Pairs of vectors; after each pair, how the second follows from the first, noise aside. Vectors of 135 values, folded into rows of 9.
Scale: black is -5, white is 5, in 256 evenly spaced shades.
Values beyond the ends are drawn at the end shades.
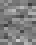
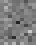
wrapped around, negated, partly zeroed.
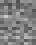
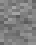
wrapped around, shrunk.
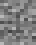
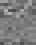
negated, partly zeroed.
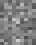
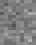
wrapped around, shrunk.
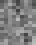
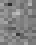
reversed, partly zeroed.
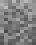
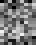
wrapped around, negated, scaled up.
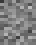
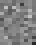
reversed, partly zeroed.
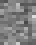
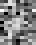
wrapped around, negated, scaled up.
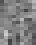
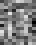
wrapped around, negated, scaled up.
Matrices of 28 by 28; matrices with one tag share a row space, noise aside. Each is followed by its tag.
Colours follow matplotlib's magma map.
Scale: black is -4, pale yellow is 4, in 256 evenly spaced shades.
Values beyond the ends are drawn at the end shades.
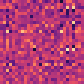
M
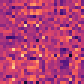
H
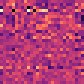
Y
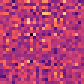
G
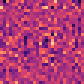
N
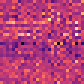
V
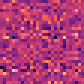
G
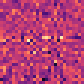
G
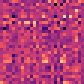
G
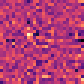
Y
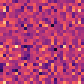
N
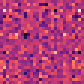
N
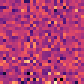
G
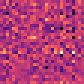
M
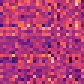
V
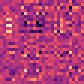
H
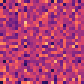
N
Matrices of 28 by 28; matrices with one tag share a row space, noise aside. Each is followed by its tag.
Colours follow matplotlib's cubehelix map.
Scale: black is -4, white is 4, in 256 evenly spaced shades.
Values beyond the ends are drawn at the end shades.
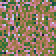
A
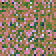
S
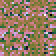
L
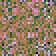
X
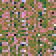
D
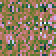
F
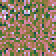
A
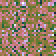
D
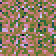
D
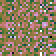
F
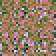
D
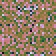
S
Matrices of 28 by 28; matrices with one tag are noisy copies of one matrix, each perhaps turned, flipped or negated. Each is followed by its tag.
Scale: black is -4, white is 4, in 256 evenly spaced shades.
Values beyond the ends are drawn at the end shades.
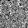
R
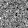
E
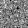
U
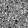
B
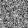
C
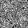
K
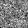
K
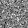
U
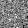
U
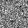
B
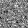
B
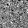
R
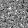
U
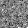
R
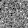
E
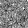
K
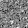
B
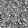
R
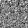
R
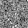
K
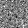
U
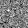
U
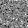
C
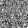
R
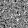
U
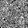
K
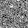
B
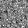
B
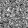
U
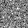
U
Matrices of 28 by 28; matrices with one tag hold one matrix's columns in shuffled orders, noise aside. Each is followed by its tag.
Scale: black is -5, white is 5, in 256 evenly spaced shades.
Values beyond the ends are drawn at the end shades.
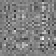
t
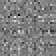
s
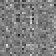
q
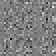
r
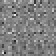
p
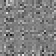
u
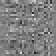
p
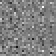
r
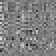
t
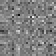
s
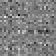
s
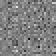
r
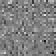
p
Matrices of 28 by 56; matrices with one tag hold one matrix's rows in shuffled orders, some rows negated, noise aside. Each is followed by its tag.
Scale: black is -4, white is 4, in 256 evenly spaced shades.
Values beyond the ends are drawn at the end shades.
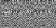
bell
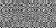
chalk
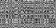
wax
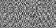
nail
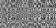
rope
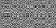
bell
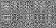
bell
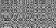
bell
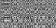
bell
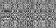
bell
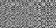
rope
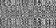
rope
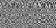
rope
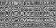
wax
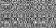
bell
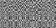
nail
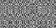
nail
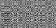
bell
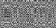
bell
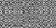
chalk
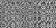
rope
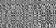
rope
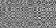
rope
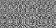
nail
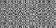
nail
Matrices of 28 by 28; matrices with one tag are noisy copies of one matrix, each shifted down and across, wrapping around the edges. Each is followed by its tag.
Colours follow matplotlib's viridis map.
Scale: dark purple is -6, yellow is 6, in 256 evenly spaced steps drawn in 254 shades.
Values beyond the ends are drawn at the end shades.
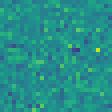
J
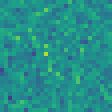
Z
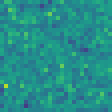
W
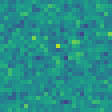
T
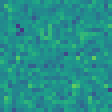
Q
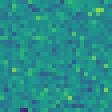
J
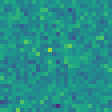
T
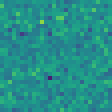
T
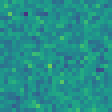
Z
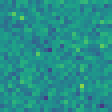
W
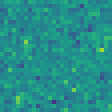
Q
